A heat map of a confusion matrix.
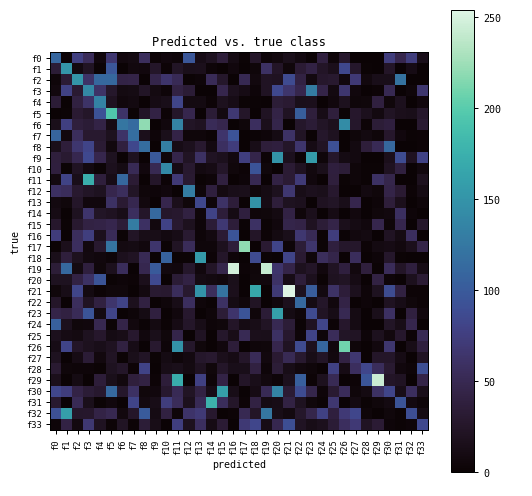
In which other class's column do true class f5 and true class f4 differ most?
f22
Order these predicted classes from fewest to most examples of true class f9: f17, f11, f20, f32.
f32, f11, f17, f20
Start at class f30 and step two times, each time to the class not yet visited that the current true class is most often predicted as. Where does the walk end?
f7
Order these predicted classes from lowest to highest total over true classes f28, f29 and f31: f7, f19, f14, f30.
f19, f30, f7, f14
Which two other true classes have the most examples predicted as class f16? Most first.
f19, f7
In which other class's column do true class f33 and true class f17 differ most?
f5
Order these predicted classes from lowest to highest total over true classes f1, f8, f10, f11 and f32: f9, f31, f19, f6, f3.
f31, f9, f6, f19, f3
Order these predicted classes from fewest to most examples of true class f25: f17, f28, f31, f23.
f28, f31, f17, f23
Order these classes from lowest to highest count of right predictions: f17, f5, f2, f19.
f2, f5, f17, f19
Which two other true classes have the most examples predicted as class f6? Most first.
f11, f22
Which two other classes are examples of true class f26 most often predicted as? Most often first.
f11, f24
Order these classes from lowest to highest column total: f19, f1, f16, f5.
f19, f16, f1, f5
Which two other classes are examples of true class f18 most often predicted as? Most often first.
f13, f10
